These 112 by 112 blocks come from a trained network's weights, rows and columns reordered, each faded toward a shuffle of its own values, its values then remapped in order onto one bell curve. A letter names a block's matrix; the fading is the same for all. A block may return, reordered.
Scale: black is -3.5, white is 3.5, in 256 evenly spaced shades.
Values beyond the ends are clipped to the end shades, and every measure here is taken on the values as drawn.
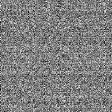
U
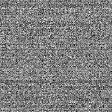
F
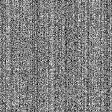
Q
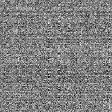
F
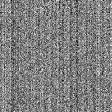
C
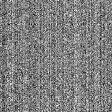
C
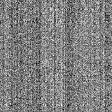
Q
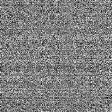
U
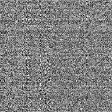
U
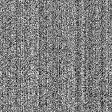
C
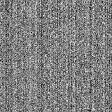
C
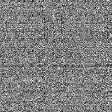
U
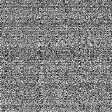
F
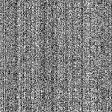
Q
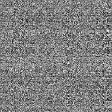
U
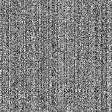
Q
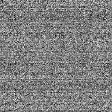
F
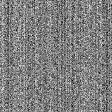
C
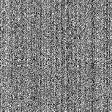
C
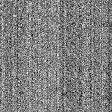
C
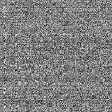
U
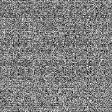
U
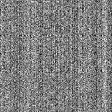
Q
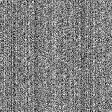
C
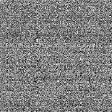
U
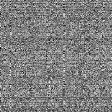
F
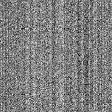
Q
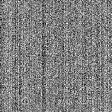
C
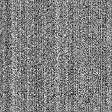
Q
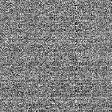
U
